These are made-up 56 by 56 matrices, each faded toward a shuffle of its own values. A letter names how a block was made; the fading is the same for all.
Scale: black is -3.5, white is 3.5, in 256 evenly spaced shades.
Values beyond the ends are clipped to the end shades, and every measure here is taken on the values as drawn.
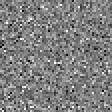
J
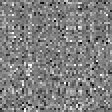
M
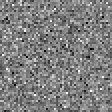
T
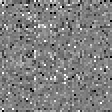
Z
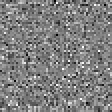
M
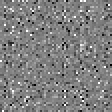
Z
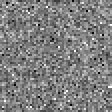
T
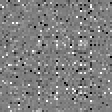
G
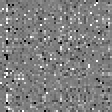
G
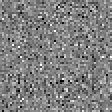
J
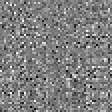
M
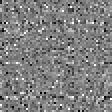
M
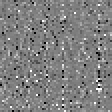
G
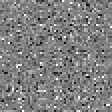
Z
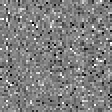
Z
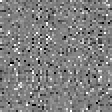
G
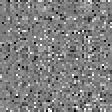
Z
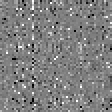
G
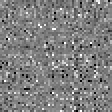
Z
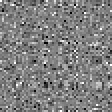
M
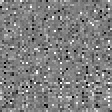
Z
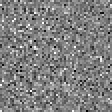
J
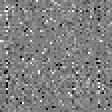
G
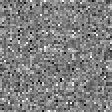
J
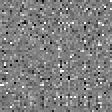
Z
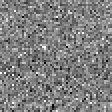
T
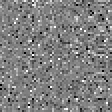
Z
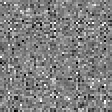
M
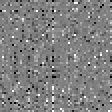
G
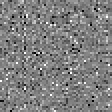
Z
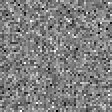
T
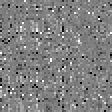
G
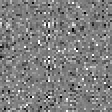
G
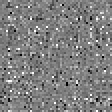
Z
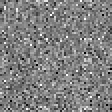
J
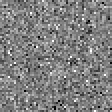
T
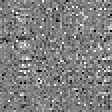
Z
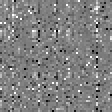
G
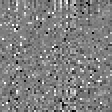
Z
